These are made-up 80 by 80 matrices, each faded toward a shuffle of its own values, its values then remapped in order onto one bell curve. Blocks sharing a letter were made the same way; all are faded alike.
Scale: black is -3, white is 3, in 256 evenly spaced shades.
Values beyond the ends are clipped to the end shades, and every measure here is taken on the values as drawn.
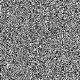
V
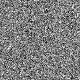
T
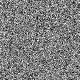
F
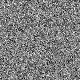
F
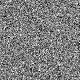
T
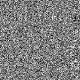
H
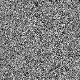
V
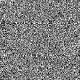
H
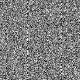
V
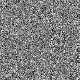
V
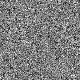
T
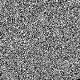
T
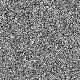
F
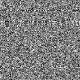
H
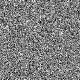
T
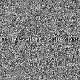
H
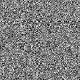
H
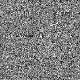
H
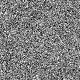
F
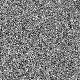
F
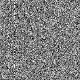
V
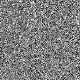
V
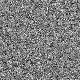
F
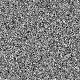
F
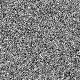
F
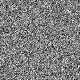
F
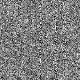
V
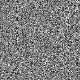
V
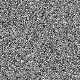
T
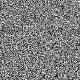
H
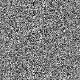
V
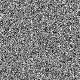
T
